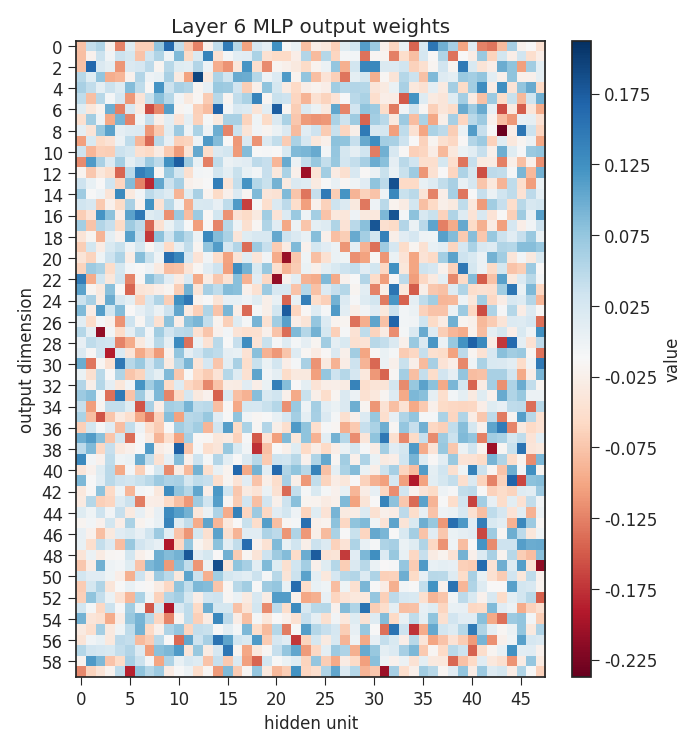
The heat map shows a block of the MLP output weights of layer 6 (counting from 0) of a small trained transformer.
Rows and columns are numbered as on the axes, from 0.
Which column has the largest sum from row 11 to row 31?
32
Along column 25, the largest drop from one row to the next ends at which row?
15
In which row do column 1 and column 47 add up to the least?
49
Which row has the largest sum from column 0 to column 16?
4
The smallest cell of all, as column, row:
43, 8
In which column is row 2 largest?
1
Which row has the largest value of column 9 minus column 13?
11
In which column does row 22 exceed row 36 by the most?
0
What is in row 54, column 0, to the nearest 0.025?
0.1
